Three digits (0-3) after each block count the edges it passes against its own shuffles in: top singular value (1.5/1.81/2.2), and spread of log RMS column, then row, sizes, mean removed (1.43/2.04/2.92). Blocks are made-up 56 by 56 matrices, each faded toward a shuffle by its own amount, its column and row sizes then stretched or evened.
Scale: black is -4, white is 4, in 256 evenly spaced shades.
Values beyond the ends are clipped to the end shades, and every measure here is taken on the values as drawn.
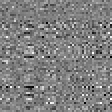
3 1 2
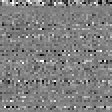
1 0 3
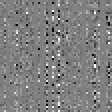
1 3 1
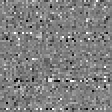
0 1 2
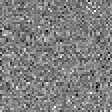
2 0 0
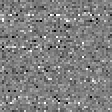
0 0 2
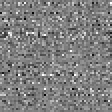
0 1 3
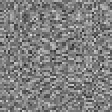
2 0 0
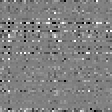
2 1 3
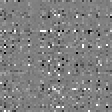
1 2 2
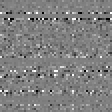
1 0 3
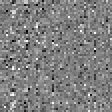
2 2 1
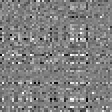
3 1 3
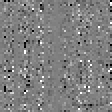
0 3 1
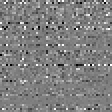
2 1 3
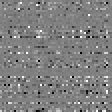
2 1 3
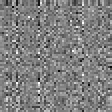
3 2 0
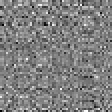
3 0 2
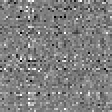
2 1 2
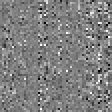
2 3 0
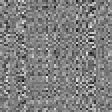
3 3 0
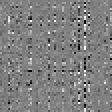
2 3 1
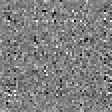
1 2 1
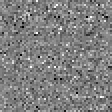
0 0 1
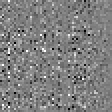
1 3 1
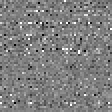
1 1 2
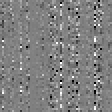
1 3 0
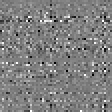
2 2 3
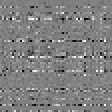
3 1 3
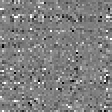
2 2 2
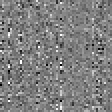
0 3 0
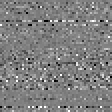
1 0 3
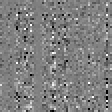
0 3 1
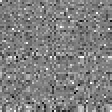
3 0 1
